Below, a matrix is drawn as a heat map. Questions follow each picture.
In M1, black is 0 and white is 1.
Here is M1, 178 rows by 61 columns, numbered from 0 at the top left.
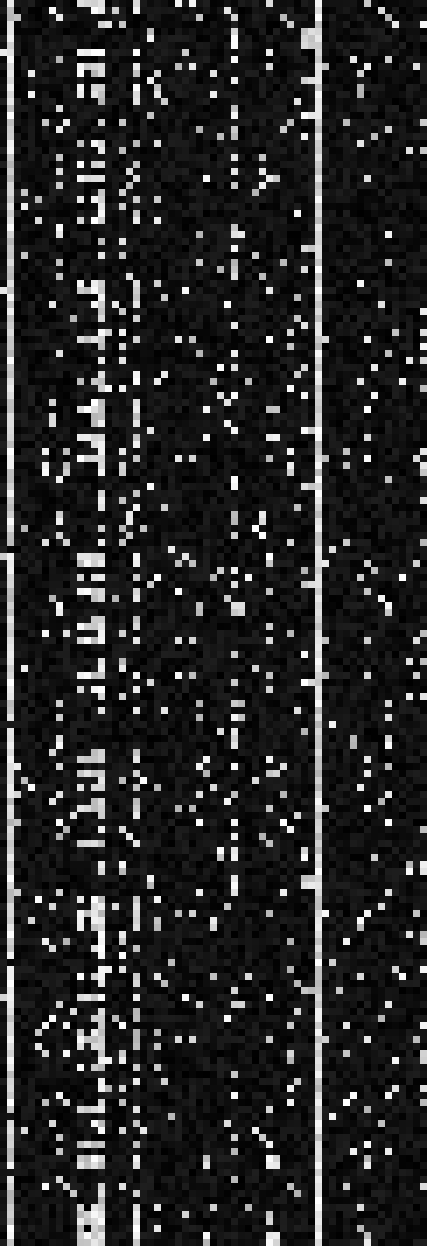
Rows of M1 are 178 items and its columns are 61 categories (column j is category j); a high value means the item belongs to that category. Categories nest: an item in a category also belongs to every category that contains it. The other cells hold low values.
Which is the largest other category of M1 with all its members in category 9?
6
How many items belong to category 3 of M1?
7
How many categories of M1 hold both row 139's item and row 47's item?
3
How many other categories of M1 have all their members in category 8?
8
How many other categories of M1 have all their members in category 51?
4
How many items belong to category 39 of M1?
8
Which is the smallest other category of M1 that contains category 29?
52
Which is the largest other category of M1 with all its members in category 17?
60
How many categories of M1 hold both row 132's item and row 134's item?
3
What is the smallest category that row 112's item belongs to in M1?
4
